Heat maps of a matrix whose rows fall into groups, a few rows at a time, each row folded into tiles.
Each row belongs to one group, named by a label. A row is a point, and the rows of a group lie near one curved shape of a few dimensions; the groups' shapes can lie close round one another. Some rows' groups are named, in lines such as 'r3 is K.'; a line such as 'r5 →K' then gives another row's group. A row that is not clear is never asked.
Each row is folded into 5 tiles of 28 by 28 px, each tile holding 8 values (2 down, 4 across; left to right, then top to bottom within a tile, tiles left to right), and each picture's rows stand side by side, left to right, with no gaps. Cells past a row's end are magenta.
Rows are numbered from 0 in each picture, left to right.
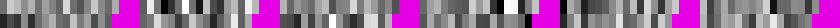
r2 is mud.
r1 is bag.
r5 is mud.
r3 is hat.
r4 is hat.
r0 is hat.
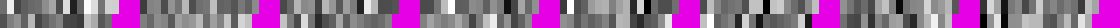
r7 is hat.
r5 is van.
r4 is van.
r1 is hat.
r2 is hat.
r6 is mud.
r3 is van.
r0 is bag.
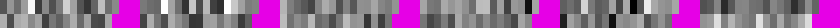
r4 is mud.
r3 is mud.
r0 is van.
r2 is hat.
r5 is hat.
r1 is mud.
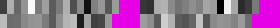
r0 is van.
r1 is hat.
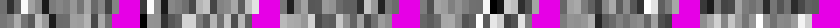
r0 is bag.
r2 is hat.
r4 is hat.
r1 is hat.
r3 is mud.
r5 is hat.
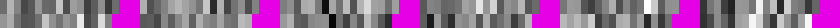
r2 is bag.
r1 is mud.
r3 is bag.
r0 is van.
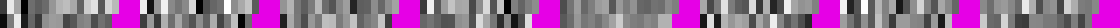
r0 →hat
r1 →mud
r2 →hat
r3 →van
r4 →hat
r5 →mud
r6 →mud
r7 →hat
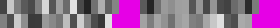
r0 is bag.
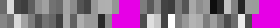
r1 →hat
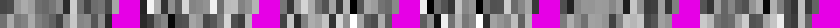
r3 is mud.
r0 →van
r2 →mud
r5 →van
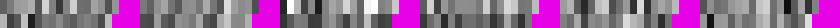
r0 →hat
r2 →hat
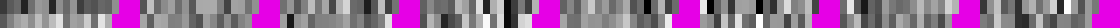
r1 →van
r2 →van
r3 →van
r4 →van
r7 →hat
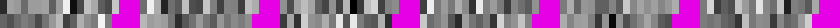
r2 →mud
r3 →van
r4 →bag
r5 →van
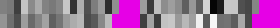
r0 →mud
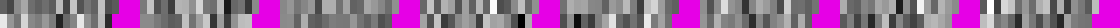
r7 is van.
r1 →van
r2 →hat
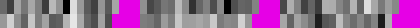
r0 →van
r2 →hat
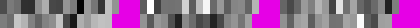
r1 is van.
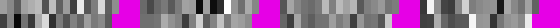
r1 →mud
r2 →bag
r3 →bag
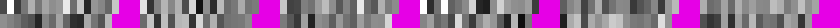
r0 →van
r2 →mud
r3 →mud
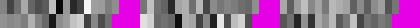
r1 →van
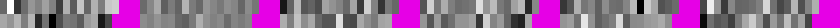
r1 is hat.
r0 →bag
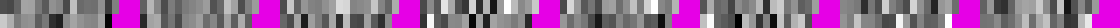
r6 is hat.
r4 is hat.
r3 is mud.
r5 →van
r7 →van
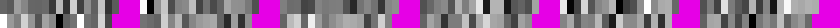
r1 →mud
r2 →hat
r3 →van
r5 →mud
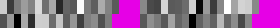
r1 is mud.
